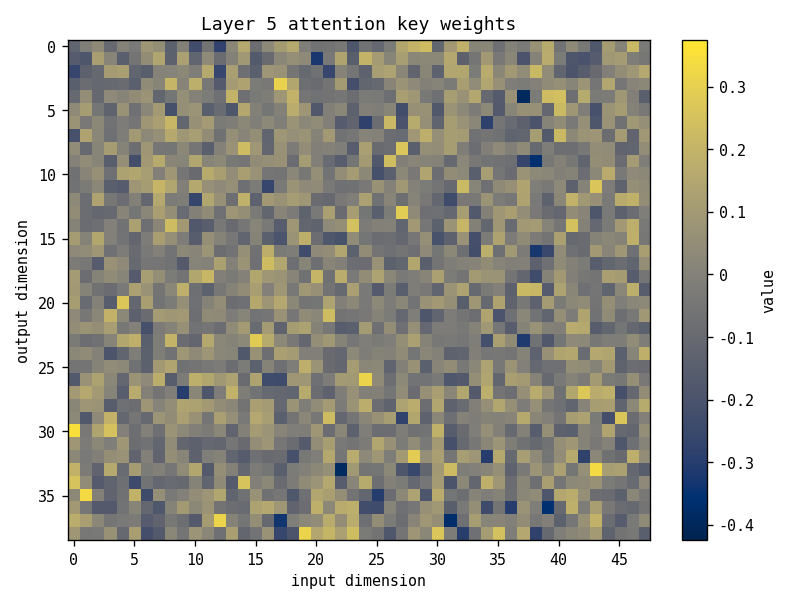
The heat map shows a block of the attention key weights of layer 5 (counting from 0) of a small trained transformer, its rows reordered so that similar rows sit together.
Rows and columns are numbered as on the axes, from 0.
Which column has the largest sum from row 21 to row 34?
0
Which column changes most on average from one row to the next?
38
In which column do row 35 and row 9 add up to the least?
25
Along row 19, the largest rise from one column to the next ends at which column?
37
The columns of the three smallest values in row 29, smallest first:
27, 44, 1
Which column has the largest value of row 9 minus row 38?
26
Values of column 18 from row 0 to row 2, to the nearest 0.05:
0.15 0.05 -0.05
